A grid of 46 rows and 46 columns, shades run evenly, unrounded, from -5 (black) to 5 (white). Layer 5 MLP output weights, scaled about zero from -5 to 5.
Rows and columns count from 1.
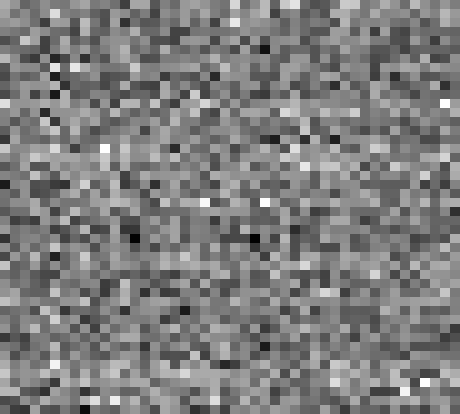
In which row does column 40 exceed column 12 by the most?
19
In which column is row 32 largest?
13
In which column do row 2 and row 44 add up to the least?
28
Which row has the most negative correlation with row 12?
21
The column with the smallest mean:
15
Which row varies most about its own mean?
17
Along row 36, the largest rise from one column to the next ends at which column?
6
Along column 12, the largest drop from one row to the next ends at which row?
46
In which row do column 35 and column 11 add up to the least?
33
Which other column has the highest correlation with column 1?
45
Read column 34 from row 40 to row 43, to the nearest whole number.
-1 3 2 4
